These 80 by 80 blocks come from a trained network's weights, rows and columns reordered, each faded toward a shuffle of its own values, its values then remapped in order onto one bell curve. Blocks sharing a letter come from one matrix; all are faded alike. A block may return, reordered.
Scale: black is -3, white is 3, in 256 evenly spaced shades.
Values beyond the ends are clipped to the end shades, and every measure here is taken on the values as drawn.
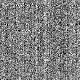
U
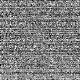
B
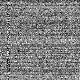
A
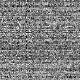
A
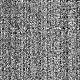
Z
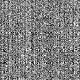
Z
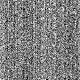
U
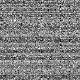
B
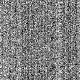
U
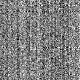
Z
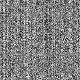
Z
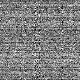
A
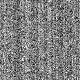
U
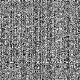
Z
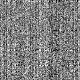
Z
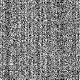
Z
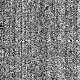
U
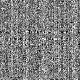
Z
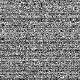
B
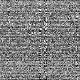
A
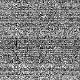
A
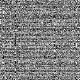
A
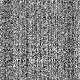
Z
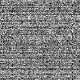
A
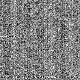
U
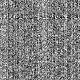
Z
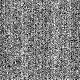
U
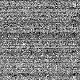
B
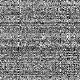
A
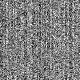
U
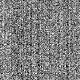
U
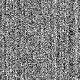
U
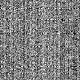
Z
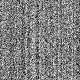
U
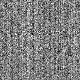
U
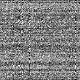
A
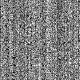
Z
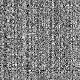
Z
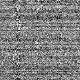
A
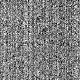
Z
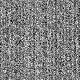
U
